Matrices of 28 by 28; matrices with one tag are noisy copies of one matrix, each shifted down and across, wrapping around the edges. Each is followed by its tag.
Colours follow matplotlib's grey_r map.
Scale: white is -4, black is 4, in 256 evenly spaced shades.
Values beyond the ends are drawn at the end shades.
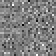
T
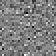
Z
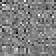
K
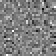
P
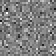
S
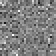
P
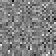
S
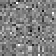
K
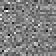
Z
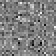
K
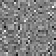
S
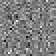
S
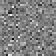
Z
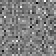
T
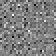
T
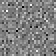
T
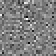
Z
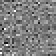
Z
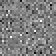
T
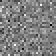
T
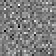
T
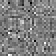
K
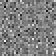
T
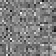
K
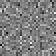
S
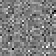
S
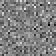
T
